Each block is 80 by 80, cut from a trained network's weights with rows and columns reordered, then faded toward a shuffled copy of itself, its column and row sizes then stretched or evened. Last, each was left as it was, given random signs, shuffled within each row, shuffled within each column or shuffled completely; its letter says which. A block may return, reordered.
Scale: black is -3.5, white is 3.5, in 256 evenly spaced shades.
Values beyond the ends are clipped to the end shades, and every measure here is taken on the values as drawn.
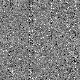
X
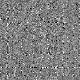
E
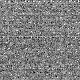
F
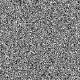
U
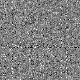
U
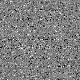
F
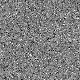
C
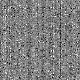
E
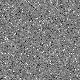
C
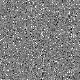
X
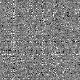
E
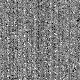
X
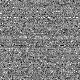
F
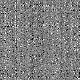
E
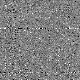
U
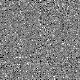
U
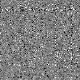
U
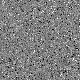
C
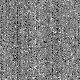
X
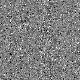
X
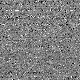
F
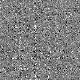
U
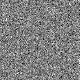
X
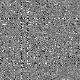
U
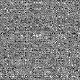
E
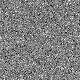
C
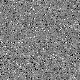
F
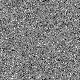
C
